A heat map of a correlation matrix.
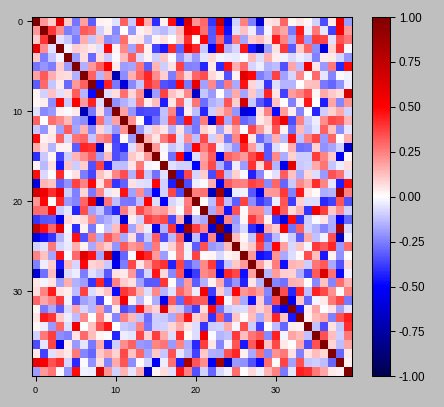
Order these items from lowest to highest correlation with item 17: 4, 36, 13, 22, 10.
22, 36, 4, 10, 13
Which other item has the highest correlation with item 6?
26
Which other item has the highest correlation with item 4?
12
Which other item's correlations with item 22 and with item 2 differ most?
19
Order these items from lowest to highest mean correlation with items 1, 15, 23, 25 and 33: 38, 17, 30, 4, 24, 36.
24, 4, 17, 36, 38, 30
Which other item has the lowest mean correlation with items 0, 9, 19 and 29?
28
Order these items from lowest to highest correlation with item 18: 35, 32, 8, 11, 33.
11, 32, 8, 33, 35
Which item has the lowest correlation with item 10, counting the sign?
6
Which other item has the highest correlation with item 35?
21
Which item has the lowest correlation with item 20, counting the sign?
8
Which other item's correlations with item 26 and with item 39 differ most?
14
